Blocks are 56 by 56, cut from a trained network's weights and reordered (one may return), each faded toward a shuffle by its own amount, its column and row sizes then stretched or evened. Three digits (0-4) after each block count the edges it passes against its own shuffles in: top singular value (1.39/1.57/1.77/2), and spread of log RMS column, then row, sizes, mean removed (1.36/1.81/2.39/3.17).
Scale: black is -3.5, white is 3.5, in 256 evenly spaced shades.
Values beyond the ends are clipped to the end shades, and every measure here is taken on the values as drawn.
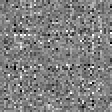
0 3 2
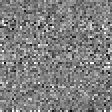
1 1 3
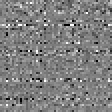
2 2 4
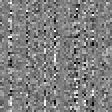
4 4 0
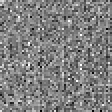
0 1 1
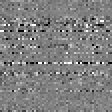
2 1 4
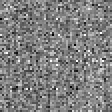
0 1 2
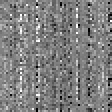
3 4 1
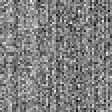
3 0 0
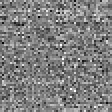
1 2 0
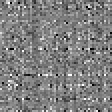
1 1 3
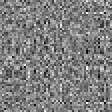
3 2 1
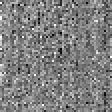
1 2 1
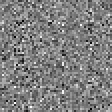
0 2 0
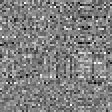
4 0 3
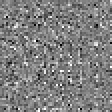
0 3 2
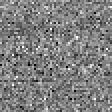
0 0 1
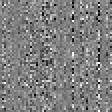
2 4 1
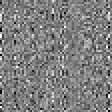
4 3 1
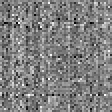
2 1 2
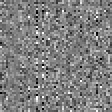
2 3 0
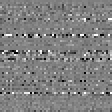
2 0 4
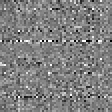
3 1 3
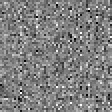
0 3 0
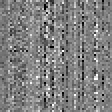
4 4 1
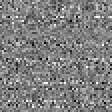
2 1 3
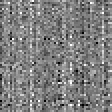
3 2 2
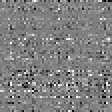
0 2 4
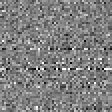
3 0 3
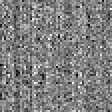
2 0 2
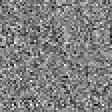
1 0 1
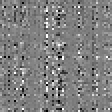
1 4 3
